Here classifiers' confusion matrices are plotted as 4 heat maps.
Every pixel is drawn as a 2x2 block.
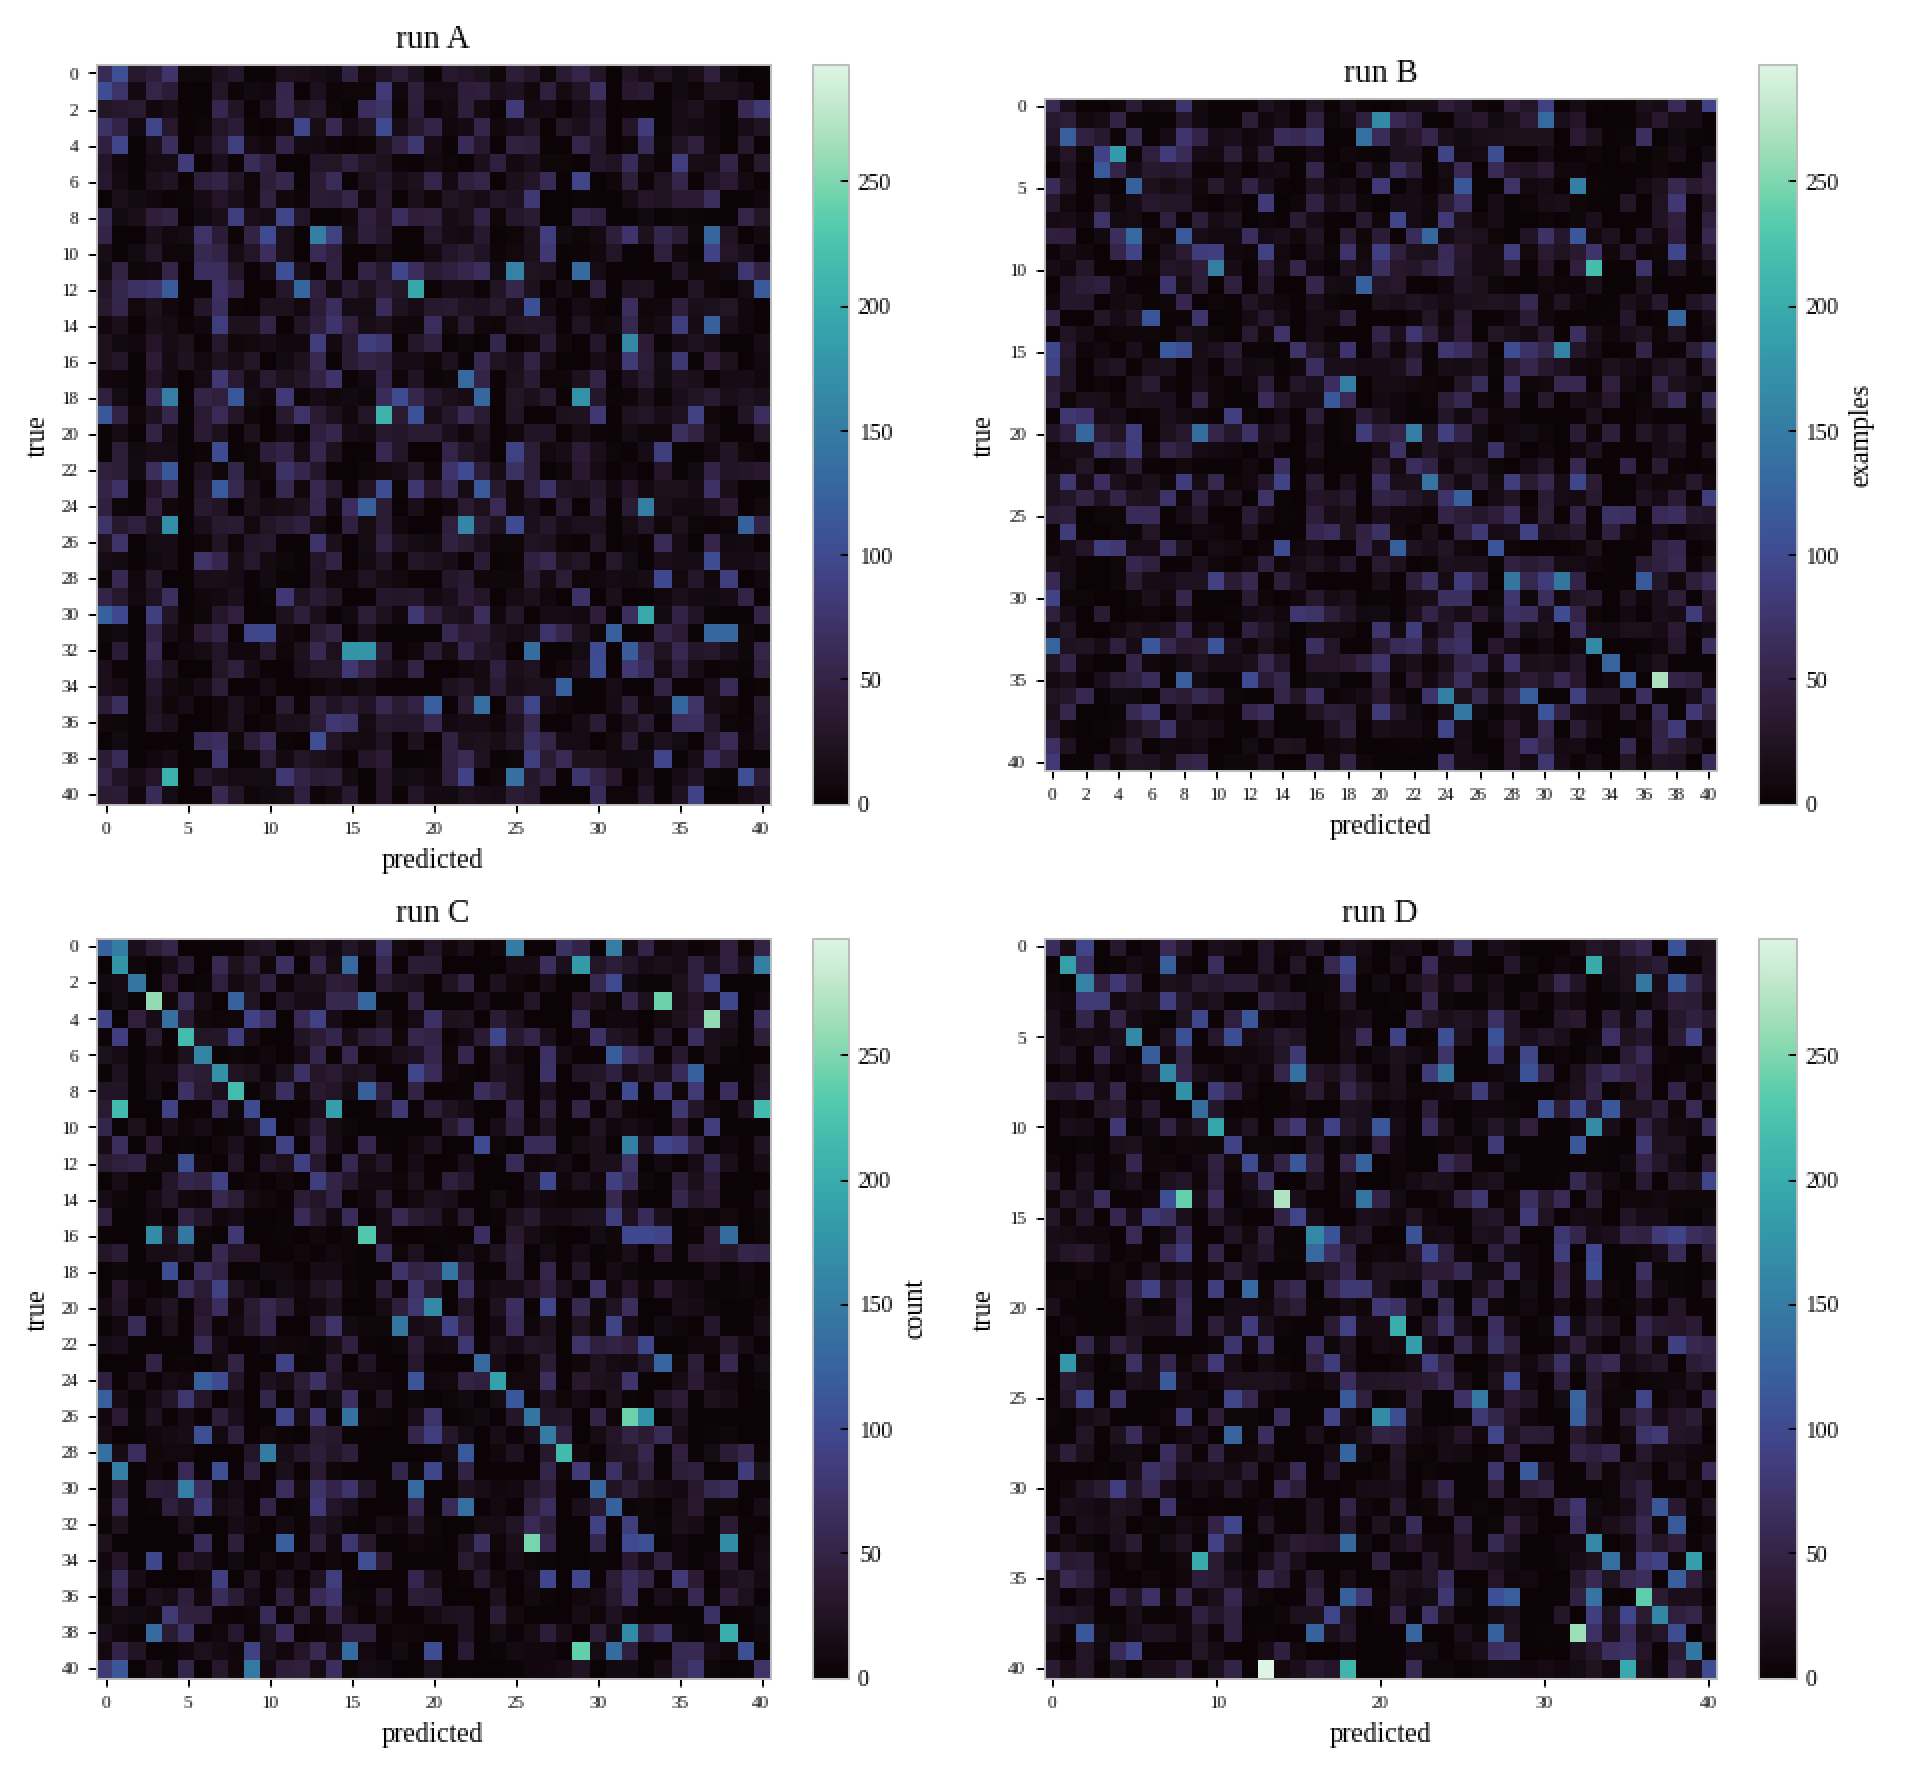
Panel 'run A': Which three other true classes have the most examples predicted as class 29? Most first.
18, 11, 6
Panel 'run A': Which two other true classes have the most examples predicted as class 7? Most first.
23, 21
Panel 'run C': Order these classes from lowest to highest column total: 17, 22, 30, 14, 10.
17, 10, 30, 22, 14
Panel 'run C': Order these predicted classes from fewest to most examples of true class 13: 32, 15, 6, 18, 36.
18, 36, 15, 6, 32
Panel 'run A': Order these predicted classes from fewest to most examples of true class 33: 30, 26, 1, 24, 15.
1, 26, 24, 15, 30
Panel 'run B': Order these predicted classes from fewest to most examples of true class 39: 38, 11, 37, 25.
11, 25, 38, 37
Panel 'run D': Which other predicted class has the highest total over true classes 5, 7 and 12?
24
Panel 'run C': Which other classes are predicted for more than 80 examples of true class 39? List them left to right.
9, 15, 20, 29, 31
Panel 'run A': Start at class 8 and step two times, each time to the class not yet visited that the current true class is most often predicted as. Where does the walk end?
25
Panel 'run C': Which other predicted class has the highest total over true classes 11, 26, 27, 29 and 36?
32
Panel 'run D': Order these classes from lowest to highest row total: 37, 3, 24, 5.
3, 24, 37, 5
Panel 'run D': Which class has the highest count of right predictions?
14
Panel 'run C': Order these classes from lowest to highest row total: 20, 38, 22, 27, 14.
14, 22, 27, 20, 38
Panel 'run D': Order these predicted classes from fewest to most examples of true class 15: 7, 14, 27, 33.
33, 27, 14, 7
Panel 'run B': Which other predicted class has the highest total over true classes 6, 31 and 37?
25
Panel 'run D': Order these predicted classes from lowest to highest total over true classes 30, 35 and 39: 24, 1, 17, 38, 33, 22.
17, 22, 1, 33, 24, 38
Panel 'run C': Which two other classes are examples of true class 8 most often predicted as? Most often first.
16, 32
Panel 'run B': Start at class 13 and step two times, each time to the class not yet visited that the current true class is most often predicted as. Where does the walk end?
24
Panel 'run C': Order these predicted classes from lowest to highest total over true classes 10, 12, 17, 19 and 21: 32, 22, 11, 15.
11, 15, 32, 22
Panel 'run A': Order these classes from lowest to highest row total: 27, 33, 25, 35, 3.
27, 33, 3, 35, 25
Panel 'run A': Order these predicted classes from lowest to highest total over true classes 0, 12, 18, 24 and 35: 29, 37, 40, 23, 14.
14, 37, 40, 29, 23
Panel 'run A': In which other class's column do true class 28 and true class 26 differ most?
38
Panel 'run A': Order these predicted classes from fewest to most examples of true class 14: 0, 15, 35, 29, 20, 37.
0, 29, 15, 20, 35, 37
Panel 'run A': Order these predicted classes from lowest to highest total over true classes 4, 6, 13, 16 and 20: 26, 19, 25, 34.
34, 25, 19, 26
